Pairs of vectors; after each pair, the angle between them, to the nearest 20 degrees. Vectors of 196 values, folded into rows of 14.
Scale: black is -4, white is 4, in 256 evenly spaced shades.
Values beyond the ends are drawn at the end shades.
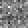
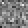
80 degrees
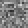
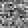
40 degrees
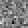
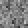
40 degrees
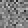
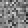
60 degrees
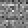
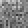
120 degrees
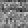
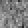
60 degrees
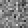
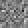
120 degrees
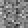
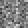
160 degrees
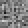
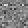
60 degrees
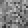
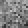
20 degrees
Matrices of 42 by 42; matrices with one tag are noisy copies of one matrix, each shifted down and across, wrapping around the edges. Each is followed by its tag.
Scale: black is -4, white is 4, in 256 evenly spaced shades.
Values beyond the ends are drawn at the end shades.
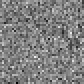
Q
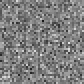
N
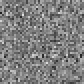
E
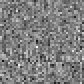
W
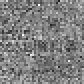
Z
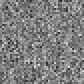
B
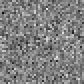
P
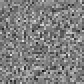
E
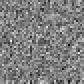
E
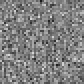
W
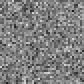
Q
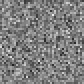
N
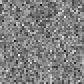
B
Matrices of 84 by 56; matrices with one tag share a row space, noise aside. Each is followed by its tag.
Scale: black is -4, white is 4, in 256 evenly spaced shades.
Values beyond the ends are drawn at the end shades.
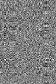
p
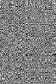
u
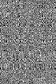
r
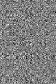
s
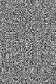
s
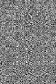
s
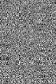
r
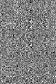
s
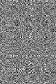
s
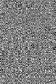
u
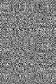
r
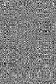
p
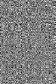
u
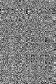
u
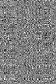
p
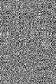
r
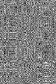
p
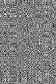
p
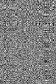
p
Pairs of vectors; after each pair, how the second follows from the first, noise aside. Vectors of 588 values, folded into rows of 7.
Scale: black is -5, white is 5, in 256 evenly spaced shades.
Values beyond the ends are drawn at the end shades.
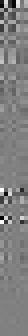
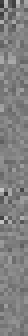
shrunk.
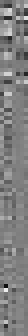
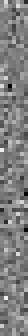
shuffled.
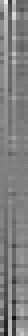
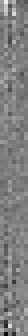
partly zeroed.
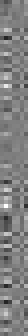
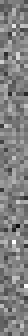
shuffled.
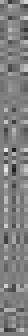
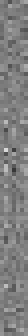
shrunk.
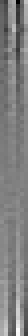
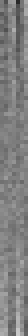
shrunk.
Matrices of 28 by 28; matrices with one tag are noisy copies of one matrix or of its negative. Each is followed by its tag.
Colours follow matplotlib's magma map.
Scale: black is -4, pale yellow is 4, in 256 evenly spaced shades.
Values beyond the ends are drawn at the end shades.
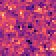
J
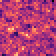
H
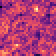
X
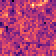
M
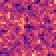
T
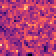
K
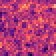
K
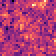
M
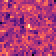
T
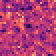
T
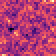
H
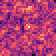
T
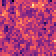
M
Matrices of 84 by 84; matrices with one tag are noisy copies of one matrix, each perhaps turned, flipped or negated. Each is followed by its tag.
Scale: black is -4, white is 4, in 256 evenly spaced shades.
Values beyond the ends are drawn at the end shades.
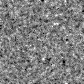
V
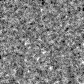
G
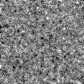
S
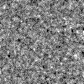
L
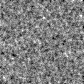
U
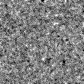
V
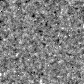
G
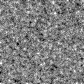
U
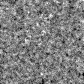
G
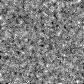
S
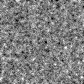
S
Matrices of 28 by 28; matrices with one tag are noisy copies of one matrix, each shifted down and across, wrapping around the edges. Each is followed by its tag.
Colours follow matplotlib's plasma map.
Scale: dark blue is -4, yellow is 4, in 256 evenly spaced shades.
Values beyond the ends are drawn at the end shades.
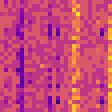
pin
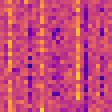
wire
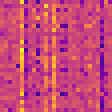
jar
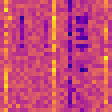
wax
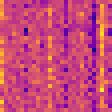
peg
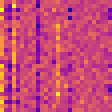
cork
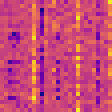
wire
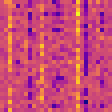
wire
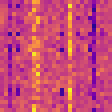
pin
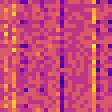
jar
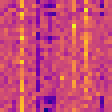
wax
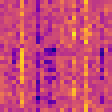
wax
